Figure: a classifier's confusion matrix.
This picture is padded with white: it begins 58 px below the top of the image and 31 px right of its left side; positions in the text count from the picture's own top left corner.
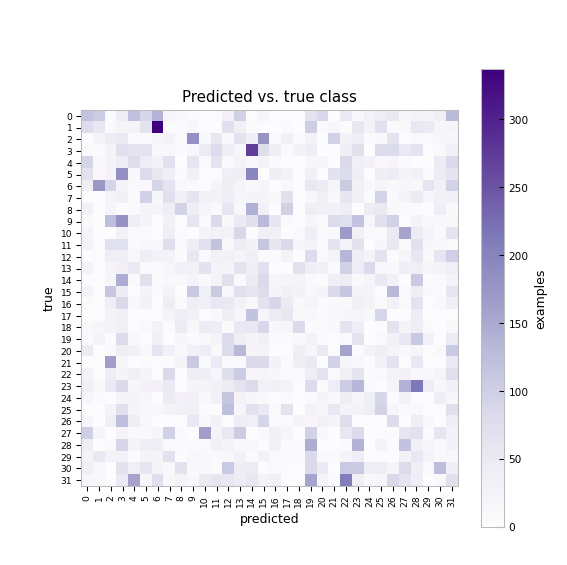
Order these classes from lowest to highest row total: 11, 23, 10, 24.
24, 10, 11, 23
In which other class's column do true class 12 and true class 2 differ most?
15
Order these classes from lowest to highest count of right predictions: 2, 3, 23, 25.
2, 3, 25, 23
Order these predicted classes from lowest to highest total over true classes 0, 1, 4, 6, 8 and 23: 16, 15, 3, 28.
16, 15, 3, 28
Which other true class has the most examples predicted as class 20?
0
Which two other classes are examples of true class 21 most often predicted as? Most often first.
2, 9
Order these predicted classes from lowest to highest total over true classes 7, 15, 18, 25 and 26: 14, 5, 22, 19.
19, 5, 14, 22
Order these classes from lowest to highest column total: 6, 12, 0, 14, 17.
17, 0, 6, 12, 14
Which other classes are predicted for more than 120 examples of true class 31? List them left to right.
4, 19, 22
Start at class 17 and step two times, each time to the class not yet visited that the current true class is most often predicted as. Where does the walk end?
3
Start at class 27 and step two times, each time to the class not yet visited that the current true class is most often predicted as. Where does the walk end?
22
